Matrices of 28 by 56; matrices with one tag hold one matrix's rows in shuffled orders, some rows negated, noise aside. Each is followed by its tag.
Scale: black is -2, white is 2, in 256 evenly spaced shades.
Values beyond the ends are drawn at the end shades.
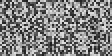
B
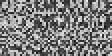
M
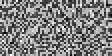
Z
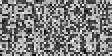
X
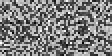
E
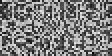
X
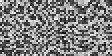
E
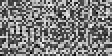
M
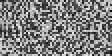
Z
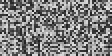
M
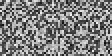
B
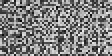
M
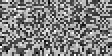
X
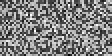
Z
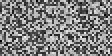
B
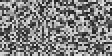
E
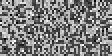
X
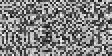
Z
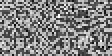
E
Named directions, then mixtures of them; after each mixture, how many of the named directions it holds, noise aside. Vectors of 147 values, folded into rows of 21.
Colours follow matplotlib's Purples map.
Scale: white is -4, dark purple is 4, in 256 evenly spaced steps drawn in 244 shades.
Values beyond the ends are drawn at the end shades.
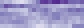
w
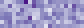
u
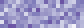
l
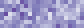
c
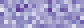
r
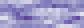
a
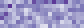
four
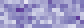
two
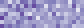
four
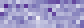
three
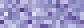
four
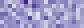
two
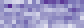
four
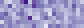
two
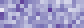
four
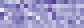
three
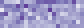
three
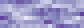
one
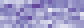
three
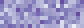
one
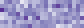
four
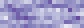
one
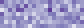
one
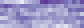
two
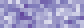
two
